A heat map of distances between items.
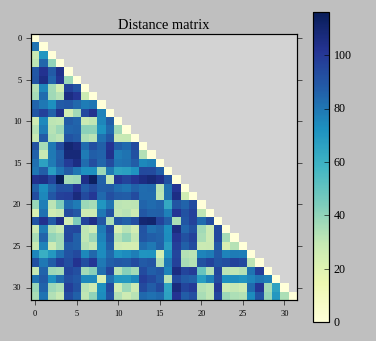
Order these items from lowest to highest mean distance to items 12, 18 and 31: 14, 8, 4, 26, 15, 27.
26, 15, 27, 8, 14, 4
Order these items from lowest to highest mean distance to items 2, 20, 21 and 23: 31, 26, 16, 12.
12, 31, 16, 26
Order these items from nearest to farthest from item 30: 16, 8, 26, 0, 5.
0, 16, 8, 26, 5
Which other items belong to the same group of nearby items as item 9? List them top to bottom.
4, 5, 17, 22
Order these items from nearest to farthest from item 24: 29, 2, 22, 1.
2, 29, 1, 22
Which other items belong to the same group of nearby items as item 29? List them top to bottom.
8, 16
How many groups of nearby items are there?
5
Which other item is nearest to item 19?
18
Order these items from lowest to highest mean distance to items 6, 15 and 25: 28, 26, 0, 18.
0, 28, 26, 18
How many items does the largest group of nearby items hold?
16
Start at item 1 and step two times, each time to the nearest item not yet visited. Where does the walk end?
13
